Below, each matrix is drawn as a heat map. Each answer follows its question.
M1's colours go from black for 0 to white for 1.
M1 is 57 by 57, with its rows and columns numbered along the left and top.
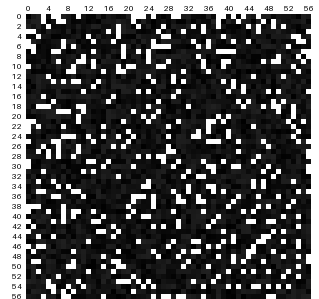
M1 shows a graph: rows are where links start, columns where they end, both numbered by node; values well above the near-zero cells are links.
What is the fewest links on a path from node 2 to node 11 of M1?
2
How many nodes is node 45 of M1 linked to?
11
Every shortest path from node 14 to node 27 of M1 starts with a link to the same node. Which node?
node 13
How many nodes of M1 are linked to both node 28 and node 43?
0
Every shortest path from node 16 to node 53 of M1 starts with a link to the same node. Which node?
node 3
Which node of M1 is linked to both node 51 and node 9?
node 40
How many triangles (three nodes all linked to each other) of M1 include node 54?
6
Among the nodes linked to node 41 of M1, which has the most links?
node 0
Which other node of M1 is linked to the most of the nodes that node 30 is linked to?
node 25
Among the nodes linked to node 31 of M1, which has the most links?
node 56
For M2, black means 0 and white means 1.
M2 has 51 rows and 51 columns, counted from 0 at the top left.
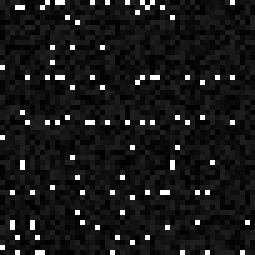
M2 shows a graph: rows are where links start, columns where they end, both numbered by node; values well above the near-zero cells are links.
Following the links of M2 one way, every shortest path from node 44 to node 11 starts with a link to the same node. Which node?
node 49
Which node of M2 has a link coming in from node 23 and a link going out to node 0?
node 13
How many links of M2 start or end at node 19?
1
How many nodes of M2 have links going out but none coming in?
6
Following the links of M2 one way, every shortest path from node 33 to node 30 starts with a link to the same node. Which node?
node 4
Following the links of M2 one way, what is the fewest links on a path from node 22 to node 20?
4
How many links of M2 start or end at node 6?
3
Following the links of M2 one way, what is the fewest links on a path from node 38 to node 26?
2
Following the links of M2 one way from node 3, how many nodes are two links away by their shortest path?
1
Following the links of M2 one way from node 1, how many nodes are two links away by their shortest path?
6
